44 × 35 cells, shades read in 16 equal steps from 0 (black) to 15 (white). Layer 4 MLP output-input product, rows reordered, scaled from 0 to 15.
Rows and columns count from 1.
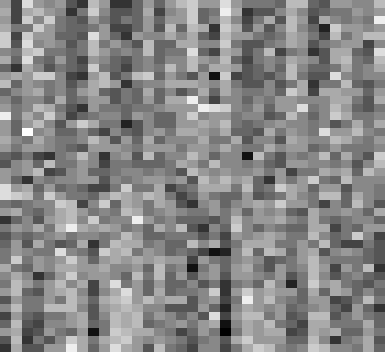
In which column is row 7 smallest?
29
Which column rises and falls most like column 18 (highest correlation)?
35
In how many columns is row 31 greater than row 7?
15
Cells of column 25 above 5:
37
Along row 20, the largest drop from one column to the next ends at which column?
23
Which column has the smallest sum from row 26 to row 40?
21
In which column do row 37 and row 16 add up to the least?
16
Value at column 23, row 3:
4
